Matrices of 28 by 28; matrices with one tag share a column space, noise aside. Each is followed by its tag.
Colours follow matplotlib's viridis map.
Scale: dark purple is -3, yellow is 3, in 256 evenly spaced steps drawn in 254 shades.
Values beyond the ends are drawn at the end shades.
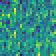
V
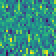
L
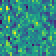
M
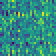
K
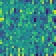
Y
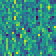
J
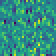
Y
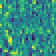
L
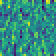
V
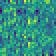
Y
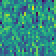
M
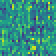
J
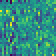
Y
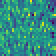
V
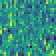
L
